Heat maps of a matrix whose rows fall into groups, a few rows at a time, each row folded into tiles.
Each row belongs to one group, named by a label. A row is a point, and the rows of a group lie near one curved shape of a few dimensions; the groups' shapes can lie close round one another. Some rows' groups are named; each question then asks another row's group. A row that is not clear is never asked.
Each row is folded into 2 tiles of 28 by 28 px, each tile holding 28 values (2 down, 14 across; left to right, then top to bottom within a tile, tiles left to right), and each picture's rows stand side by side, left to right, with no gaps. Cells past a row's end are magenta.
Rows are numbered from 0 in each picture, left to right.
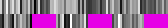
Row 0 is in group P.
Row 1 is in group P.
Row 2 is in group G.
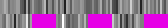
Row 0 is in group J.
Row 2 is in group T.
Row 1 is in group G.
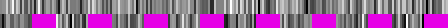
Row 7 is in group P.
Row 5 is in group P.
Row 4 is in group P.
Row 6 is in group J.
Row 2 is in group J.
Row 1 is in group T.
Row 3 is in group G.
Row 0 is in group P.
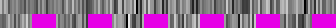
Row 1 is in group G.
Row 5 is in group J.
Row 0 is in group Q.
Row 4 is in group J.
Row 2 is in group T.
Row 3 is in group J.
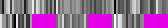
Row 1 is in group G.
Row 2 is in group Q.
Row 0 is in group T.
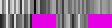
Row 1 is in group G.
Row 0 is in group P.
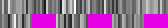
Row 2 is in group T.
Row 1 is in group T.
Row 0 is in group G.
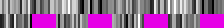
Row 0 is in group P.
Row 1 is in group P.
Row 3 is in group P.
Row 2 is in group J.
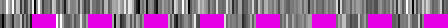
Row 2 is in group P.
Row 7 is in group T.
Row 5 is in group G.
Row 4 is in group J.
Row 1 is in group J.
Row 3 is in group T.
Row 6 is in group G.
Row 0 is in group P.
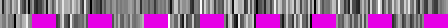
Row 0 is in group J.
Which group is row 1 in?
P
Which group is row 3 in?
T
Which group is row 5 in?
P
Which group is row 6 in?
J
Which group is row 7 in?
P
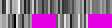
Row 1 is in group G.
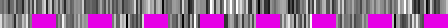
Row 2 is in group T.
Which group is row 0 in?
J
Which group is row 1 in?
G
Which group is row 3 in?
J
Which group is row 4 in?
P
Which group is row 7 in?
P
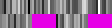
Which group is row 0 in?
T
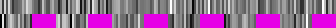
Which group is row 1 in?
T
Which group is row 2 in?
J
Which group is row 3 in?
J
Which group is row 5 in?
J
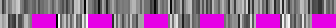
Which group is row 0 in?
J
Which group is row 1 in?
G
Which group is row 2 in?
G
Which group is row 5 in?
G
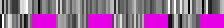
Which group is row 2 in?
G
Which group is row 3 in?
P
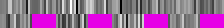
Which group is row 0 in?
G
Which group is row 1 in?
T
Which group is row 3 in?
G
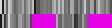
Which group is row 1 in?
J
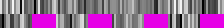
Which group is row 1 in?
J
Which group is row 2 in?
G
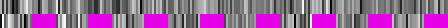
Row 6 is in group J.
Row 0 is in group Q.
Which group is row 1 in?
G
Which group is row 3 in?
T
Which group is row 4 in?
G
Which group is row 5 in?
T
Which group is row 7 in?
J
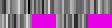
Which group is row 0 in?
T
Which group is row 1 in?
J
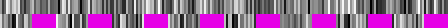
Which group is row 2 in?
T
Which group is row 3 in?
T
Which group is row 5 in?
T
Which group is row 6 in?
P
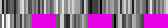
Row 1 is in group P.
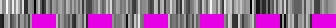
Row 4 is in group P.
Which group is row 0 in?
P
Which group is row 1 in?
G
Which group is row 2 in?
J
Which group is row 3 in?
J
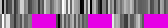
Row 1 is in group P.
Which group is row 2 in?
J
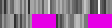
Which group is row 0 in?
T
